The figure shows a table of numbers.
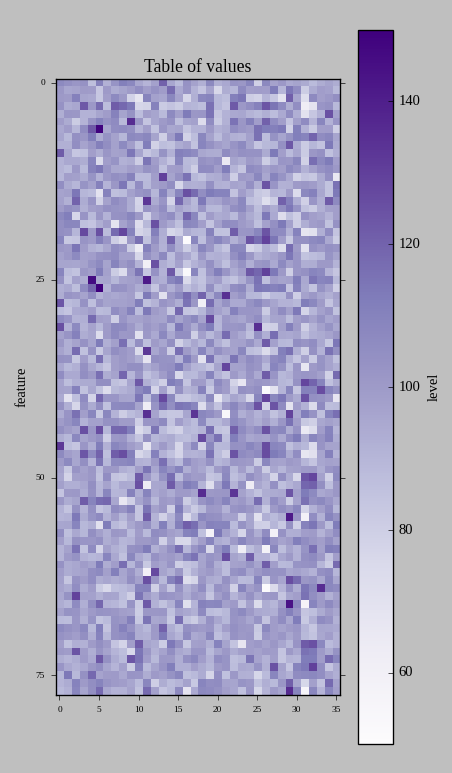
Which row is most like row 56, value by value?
14
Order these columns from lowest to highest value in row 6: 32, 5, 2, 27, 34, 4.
32, 2, 34, 27, 4, 5
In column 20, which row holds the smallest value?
40
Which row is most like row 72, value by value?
65
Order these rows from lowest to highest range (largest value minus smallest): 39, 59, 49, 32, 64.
49, 32, 59, 39, 64
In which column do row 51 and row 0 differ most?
24
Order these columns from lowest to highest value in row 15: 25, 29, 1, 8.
25, 1, 8, 29
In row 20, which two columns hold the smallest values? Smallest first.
16, 8
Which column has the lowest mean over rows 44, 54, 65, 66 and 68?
31
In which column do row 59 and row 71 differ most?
26
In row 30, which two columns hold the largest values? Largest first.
19, 4
